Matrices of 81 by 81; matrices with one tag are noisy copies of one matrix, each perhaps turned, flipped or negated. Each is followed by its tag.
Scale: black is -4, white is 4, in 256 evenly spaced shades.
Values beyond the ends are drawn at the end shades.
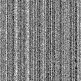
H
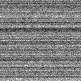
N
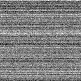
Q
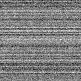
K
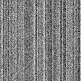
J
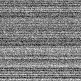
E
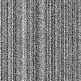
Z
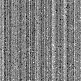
H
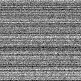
Q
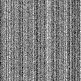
Q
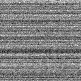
N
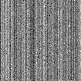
Q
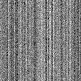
K
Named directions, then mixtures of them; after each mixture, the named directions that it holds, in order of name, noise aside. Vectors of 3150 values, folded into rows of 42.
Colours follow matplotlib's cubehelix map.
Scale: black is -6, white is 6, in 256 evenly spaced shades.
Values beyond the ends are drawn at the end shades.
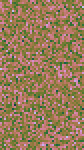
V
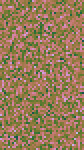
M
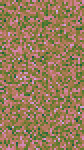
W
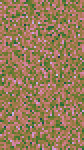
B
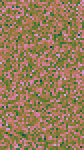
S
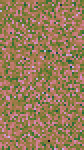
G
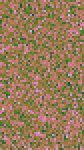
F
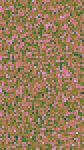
M, V.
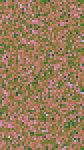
F, G, M.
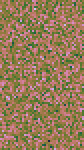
G, M.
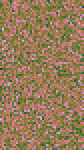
V.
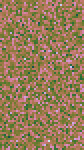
G.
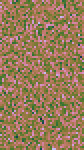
B, M, V.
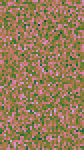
B, S, W.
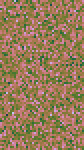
B, W.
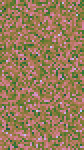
B, G, S.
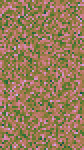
F, M, S.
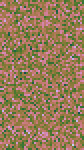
W.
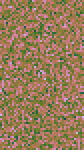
M.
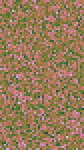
F, V, W.
